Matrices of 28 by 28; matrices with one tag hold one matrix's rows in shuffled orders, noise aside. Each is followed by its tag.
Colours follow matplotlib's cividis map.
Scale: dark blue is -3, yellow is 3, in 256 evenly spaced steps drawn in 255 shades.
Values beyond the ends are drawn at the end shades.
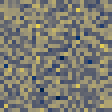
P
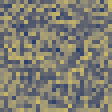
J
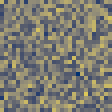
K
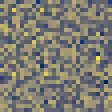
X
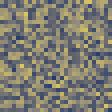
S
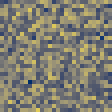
X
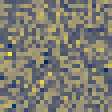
S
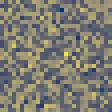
X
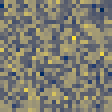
X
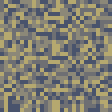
P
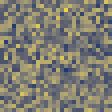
X
